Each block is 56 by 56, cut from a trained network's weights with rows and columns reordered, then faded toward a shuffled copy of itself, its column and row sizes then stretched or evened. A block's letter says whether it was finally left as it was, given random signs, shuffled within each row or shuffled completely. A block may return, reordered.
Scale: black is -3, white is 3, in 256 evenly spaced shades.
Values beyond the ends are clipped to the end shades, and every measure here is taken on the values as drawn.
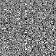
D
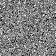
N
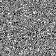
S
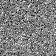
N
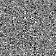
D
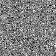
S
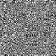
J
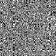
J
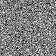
N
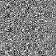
J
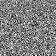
S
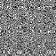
J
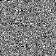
D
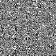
D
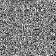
D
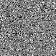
S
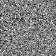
S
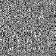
J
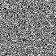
S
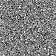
N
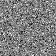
N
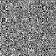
J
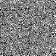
D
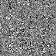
D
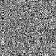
J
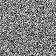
N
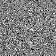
S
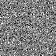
S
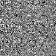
D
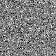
S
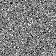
N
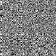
J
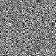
J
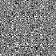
J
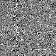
D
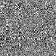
J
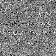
S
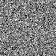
N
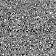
S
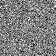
N
